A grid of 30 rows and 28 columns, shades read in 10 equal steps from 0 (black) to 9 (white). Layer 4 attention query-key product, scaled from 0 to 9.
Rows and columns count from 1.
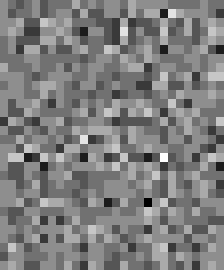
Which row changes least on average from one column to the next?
7
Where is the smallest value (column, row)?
19, 23
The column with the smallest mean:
11
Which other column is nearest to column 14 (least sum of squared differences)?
4
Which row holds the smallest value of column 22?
28
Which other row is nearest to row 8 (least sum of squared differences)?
1
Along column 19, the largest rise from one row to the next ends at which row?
24
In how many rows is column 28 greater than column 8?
11
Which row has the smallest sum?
14
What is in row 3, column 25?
3
